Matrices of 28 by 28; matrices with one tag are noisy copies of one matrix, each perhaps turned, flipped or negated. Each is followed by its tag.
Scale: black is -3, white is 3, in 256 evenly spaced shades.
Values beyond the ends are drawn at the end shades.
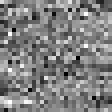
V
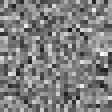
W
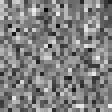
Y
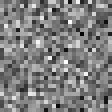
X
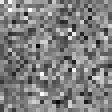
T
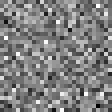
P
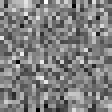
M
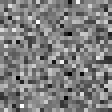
X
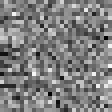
M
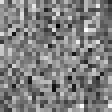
Y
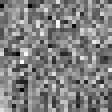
Y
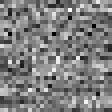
V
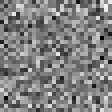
P
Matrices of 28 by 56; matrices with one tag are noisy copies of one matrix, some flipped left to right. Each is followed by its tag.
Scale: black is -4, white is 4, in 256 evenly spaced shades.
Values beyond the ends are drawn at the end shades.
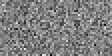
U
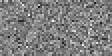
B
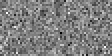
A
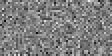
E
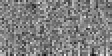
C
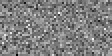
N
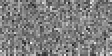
C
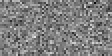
B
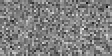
N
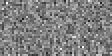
E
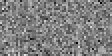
E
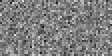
E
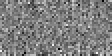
C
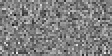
A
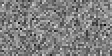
U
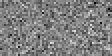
B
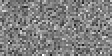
U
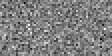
N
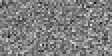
B
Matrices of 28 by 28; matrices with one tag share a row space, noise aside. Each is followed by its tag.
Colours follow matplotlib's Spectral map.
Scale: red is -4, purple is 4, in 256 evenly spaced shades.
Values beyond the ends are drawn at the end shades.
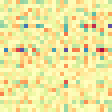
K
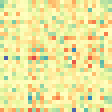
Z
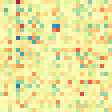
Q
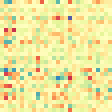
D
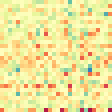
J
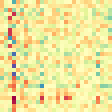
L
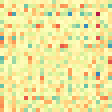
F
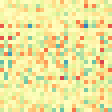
K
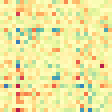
Q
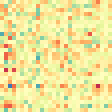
D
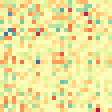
D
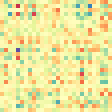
Q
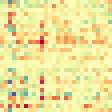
L
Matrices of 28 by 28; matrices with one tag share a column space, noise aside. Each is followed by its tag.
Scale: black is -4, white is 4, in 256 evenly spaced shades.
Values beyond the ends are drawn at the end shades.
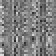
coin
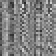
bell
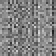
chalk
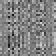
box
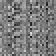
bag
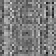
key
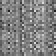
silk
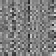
silk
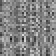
coin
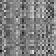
key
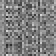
bag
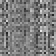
box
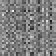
silk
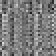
bell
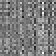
key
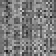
key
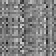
chalk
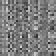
silk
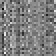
box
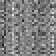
box
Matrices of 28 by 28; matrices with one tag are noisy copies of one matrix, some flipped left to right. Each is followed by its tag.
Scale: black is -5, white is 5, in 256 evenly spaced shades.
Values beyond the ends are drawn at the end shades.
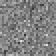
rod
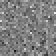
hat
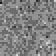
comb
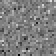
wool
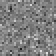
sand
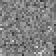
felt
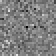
comb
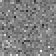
comb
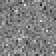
sand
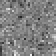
felt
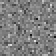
rod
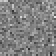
wool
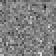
felt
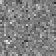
comb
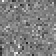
felt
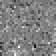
felt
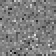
sand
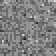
wool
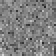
felt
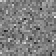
wool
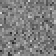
hat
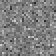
sand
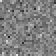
comb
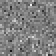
sand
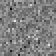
sand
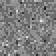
sand
